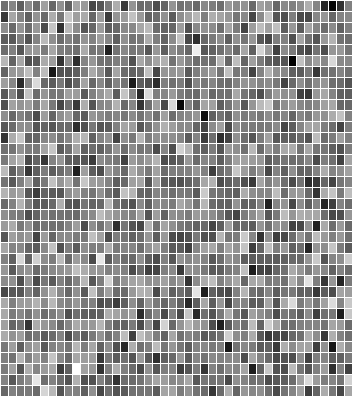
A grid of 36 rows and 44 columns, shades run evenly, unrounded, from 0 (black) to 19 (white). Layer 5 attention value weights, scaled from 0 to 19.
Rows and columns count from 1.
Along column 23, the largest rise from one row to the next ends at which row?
11
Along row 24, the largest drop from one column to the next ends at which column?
14
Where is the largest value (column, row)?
10, 34
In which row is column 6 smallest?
15
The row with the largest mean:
26
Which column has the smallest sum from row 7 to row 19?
28
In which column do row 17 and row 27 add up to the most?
7
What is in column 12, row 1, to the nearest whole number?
5
